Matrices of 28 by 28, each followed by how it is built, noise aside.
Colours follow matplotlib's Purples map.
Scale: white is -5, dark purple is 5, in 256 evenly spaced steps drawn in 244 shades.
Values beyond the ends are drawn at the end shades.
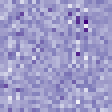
uneven columns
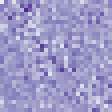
block diagonal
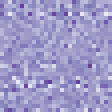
uneven rows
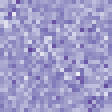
block diagonal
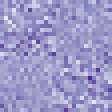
block diagonal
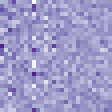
uneven columns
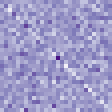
diagonal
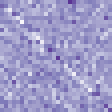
diagonal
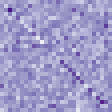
diagonal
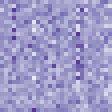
uneven columns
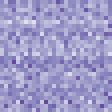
repeating columns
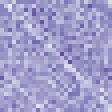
Toeplitz
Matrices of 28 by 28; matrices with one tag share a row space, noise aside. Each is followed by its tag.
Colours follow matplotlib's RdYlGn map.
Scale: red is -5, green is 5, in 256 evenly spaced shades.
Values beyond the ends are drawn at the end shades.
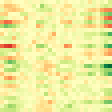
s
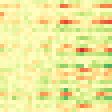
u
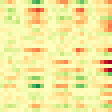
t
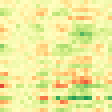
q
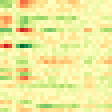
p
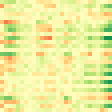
s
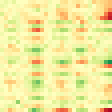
t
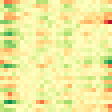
s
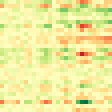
u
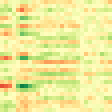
p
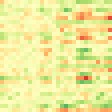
u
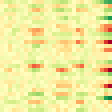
t
